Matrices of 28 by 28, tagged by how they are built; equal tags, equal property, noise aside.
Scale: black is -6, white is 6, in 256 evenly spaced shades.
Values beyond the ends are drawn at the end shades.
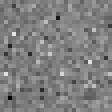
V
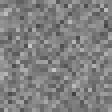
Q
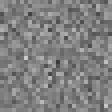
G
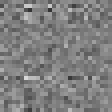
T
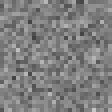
G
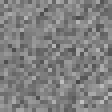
Q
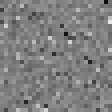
V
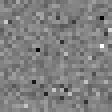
V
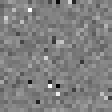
V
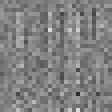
T
